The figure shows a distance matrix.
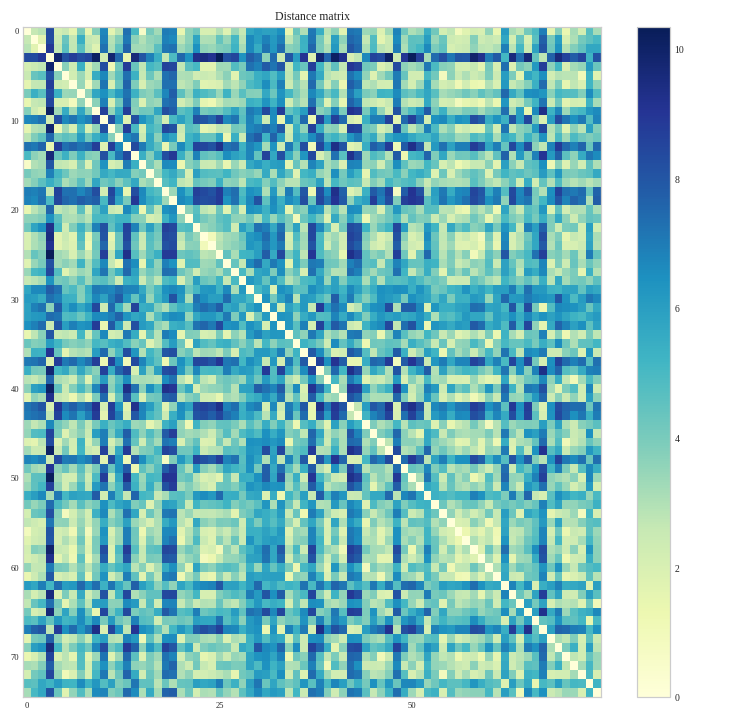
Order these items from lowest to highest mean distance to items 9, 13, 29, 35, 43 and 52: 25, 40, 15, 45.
15, 45, 25, 40
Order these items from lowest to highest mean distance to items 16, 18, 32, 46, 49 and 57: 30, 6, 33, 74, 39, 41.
39, 6, 41, 30, 74, 33
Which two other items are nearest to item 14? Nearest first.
49, 38
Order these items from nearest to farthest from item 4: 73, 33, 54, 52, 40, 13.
54, 40, 73, 52, 33, 13
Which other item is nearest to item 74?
64
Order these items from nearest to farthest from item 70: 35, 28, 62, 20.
20, 28, 35, 62
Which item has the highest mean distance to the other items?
3
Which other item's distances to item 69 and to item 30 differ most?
40
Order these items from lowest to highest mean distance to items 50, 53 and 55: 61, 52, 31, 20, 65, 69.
61, 20, 65, 69, 52, 31
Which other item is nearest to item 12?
26
